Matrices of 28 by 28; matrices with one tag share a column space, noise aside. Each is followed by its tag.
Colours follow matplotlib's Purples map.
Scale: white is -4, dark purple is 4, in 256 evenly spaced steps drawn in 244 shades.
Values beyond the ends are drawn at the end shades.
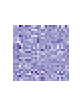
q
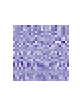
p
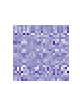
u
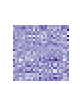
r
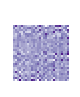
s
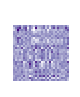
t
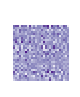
q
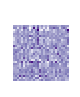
t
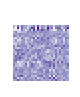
t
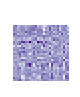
p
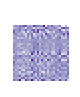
s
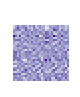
r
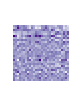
r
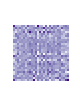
s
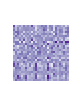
p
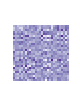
r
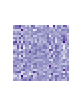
q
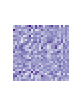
q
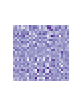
r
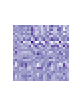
p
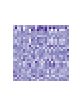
t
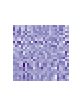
p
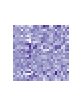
q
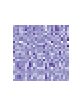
p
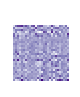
s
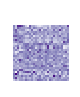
q
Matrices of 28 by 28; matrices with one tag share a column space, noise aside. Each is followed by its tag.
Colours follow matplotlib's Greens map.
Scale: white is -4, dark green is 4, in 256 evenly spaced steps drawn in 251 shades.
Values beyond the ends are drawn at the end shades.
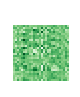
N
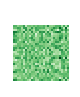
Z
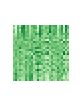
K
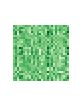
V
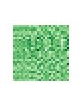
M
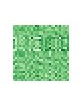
M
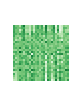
K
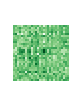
V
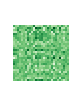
Z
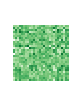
N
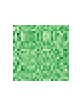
Z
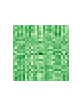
K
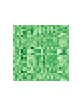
V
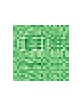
M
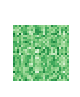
V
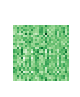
V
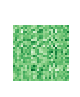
N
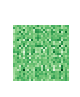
N
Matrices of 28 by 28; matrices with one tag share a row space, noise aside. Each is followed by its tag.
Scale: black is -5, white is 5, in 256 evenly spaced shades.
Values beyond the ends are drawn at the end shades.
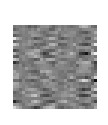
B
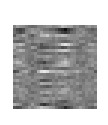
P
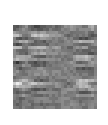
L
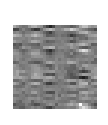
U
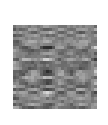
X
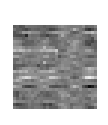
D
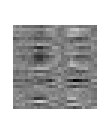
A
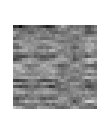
D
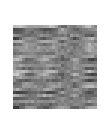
D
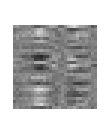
A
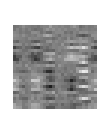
U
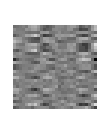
B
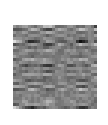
X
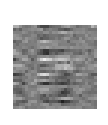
P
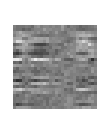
L
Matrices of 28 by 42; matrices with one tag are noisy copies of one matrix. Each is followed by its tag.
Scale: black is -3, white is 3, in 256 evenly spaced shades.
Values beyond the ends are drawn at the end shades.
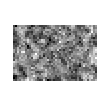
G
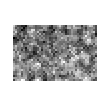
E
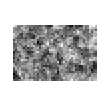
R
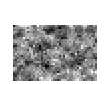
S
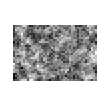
G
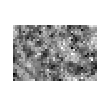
R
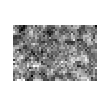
E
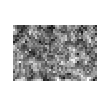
E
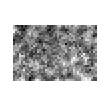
E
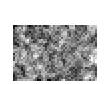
G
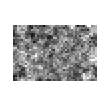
G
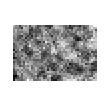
R
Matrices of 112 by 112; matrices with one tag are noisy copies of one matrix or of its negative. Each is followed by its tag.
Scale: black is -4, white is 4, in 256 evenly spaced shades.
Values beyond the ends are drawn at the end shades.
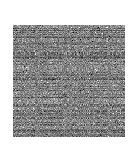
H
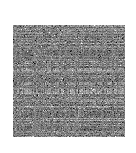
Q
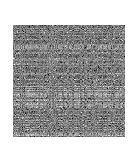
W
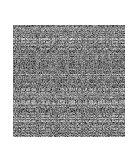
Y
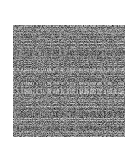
Q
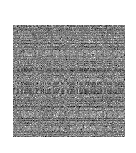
Q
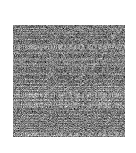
W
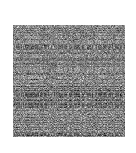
W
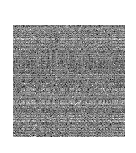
Y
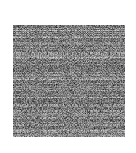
H
